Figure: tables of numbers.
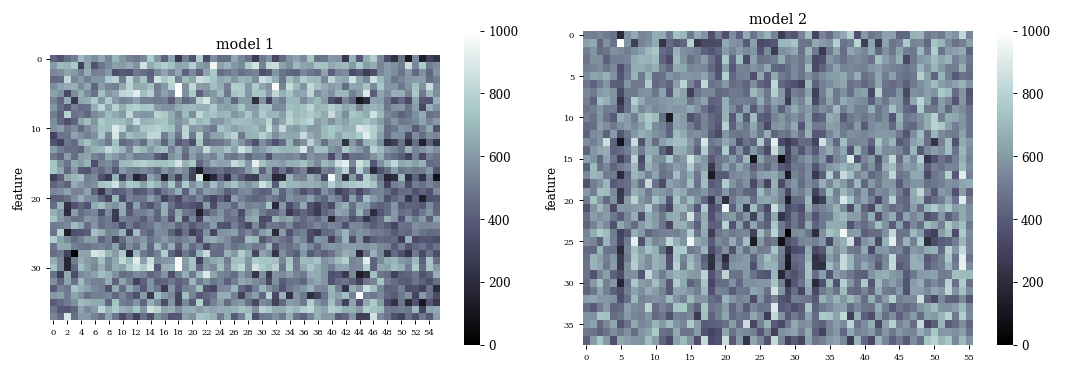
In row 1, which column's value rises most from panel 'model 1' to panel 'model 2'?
5
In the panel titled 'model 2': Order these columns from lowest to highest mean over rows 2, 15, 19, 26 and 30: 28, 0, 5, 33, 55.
5, 33, 28, 55, 0
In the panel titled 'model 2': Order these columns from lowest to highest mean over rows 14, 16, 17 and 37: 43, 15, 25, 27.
25, 43, 15, 27
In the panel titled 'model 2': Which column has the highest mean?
54
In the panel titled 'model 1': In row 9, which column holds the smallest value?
2
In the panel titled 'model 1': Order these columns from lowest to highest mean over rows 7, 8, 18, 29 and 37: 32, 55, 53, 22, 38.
53, 55, 32, 22, 38
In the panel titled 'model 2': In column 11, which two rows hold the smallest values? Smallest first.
1, 18
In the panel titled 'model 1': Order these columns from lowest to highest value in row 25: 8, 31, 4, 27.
4, 27, 8, 31
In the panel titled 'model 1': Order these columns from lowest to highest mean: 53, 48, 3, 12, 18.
53, 48, 3, 18, 12
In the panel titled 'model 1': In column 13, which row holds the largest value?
1
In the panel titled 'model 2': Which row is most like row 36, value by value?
2
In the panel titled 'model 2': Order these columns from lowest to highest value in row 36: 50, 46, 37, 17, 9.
17, 37, 46, 9, 50
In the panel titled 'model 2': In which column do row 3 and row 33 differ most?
27
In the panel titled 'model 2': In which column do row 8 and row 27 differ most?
20
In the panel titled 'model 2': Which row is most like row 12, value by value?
4
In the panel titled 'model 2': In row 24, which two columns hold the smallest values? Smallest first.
29, 33
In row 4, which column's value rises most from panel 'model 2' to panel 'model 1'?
18
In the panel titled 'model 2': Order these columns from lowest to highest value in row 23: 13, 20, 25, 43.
25, 43, 13, 20
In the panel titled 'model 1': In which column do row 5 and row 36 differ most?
18
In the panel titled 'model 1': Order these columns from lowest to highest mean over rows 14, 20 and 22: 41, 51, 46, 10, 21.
51, 21, 46, 10, 41
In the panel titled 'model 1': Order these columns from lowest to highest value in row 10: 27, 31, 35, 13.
35, 27, 13, 31
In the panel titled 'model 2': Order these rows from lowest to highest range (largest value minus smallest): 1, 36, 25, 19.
36, 19, 1, 25
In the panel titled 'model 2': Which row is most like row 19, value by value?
8
